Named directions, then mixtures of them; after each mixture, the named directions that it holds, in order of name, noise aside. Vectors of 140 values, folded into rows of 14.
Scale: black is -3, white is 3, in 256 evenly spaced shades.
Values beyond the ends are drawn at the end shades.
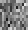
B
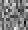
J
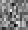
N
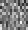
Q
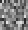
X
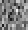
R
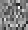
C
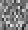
C, X.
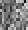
B, Q, R.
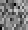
J, Q, R.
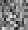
J, N.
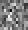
N, R.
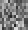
J, N, Q.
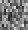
J, N, R.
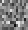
N, X.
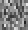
J, N, R.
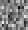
R, X.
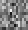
N.
